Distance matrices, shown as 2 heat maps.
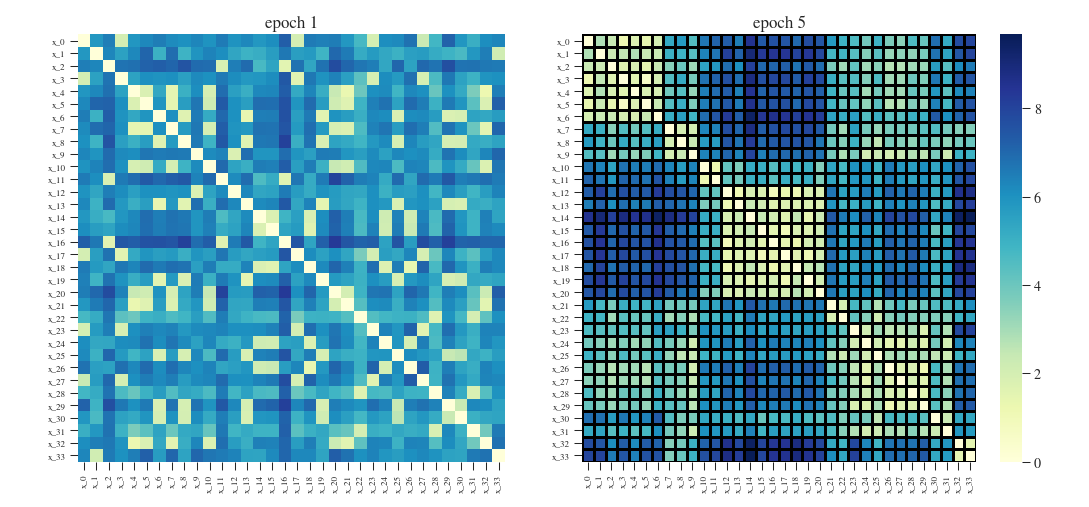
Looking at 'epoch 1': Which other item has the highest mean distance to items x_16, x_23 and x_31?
x_29
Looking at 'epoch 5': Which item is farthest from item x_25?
x_14
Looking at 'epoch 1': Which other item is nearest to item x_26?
x_18
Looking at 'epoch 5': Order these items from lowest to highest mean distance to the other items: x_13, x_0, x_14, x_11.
x_13, x_0, x_11, x_14
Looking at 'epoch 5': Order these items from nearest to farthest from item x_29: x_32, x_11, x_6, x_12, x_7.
x_7, x_6, x_11, x_12, x_32
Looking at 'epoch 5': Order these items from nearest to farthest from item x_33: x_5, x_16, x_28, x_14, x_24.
x_24, x_28, x_5, x_16, x_14
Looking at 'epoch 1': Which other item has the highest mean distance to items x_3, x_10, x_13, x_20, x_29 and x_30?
x_16
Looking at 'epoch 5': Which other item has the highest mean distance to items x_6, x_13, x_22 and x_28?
x_33
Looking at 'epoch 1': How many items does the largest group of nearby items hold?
7
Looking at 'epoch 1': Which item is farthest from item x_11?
x_20
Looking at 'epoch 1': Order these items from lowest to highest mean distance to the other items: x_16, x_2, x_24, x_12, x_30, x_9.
x_30, x_24, x_12, x_9, x_2, x_16
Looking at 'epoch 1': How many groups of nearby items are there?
8
